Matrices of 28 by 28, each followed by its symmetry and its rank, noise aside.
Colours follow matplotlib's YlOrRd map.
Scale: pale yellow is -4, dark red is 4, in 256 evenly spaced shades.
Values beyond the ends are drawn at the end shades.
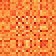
symmetric, rank two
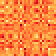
symmetric, rank two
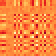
symmetric, rank one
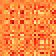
symmetric, rank two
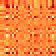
no symmetry, rank two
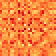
symmetric, rank three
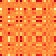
symmetric, rank one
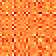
symmetric, rank two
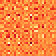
no symmetry, rank three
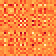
symmetric, rank two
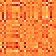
antisymmetric, rank two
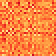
no symmetry, rank three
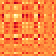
symmetric, rank one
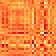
antisymmetric, rank two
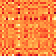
antisymmetric, rank two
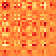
symmetric, rank two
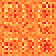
symmetric, rank three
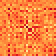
symmetric, rank three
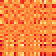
no symmetry, rank two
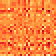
no symmetry, rank three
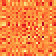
no symmetry, rank three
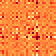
symmetric, rank three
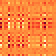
no symmetry, rank one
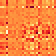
antisymmetric, rank two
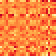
no symmetry, rank two
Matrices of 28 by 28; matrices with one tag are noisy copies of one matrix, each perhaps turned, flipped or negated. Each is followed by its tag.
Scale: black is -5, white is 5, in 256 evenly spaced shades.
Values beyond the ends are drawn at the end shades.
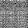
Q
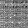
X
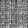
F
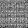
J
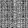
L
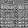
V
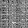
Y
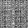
L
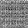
J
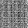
J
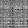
V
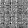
F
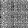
Q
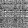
F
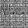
L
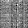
F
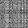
V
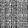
F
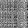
Q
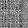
V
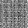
J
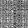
L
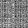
L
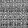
Y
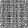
J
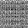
J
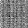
J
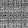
Y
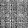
F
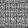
J
